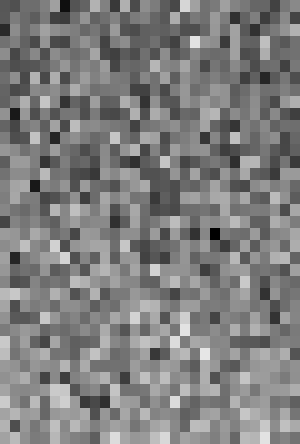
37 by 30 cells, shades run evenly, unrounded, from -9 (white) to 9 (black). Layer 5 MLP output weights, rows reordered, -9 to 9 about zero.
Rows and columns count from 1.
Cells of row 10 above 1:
15
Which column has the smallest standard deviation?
23
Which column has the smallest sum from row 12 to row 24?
11
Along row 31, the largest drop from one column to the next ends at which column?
21
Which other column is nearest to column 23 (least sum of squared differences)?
29
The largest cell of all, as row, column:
20, 22
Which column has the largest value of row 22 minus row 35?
2
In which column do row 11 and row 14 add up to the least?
17
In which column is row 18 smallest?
8
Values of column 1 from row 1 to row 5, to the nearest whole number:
3 3 6 1 -1
